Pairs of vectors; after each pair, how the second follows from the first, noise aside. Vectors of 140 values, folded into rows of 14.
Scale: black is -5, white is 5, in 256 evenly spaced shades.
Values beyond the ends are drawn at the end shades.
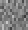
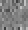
reversed, partly zeroed.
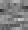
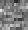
negated.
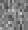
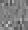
partly zeroed.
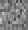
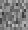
negated.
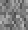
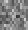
negated.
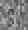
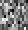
scaled up.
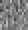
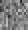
copied.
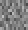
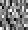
scaled up.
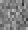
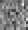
negated.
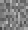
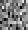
reversed, negated, scaled up.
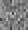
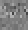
partly zeroed.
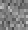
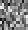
scaled up.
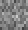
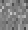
reversed, partly zeroed.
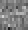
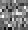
scaled up.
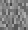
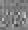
partly zeroed.
